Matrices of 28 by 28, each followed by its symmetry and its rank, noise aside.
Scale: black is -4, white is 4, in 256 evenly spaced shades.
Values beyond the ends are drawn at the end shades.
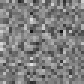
no symmetry, rank six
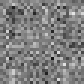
no symmetry, rank four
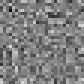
no symmetry, rank six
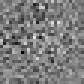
no symmetry, rank six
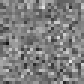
antisymmetric, rank eight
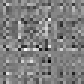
no symmetry, rank four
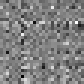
antisymmetric, rank six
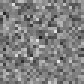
antisymmetric, rank eight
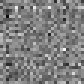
no symmetry, rank six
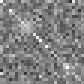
symmetric, rank eight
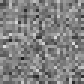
no symmetry, rank eight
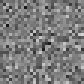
symmetric, rank eight
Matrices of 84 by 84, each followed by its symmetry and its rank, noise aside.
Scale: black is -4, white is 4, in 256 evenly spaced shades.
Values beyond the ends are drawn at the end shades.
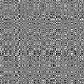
no symmetry, rank four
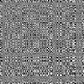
no symmetry, rank four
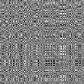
antisymmetric, rank four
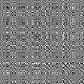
symmetric, rank three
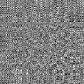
antisymmetric, rank six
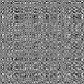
no symmetry, rank four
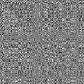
antisymmetric, rank six
